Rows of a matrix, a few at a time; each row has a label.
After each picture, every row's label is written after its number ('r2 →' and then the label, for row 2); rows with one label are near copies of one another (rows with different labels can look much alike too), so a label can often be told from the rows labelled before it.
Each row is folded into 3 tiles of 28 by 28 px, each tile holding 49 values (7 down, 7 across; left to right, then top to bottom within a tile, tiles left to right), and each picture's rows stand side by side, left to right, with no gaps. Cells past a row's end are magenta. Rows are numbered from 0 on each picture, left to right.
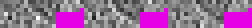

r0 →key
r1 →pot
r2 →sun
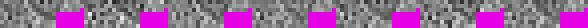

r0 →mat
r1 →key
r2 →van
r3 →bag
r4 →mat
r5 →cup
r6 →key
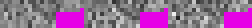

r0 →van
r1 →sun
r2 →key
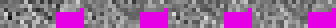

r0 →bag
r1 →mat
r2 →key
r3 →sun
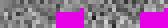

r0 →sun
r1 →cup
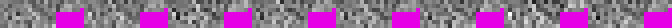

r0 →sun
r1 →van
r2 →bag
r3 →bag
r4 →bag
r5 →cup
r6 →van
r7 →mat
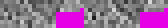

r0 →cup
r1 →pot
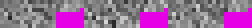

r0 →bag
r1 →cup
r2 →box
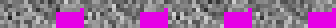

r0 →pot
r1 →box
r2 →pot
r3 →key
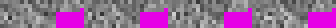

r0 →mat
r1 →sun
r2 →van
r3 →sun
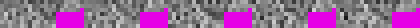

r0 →van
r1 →sun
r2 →mat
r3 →cup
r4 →bag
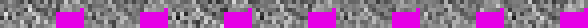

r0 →box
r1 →cup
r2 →pot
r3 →bag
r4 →pot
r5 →van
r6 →bag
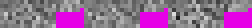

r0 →key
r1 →sun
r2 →bag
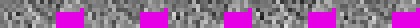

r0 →sun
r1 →van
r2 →van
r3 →bag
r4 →key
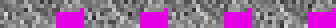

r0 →box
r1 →pot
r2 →box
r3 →sun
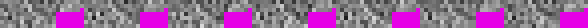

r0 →cup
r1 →pot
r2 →sun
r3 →van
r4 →pot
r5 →bag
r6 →mat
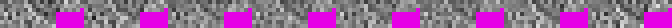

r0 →pot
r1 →cup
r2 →bag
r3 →key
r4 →van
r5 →key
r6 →sun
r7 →sun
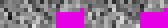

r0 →bag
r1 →van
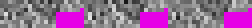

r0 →box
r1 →van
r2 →pot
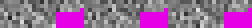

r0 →cup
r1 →box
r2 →sun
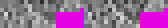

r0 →van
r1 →van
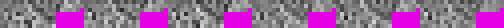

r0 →sun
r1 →bag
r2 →sun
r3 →box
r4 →mat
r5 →bag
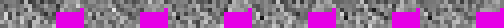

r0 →van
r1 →pot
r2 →cup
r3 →mat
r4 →bag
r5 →bag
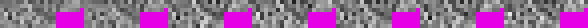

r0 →bag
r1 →sun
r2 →mat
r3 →van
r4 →mat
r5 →mat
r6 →key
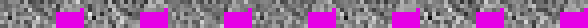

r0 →key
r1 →mat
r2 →sun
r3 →key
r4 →bag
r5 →pot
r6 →cup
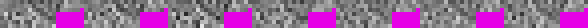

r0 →sun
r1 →box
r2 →sun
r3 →bag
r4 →cup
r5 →key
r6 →mat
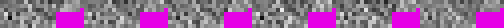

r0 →bag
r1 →key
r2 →cup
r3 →key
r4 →key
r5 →pot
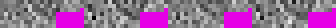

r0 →box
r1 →mat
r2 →pot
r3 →mat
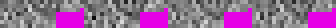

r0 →box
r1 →mat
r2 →mat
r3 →van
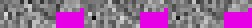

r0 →van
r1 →key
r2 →mat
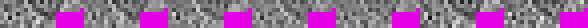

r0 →mat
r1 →van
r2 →bag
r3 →pot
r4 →cup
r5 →mat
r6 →key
